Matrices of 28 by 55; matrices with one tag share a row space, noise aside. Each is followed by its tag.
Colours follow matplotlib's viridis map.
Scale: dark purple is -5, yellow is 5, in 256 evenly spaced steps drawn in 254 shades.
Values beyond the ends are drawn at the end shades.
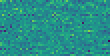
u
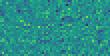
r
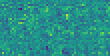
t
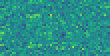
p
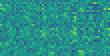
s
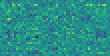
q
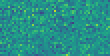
u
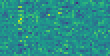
t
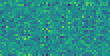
r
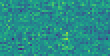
t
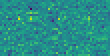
q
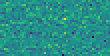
p
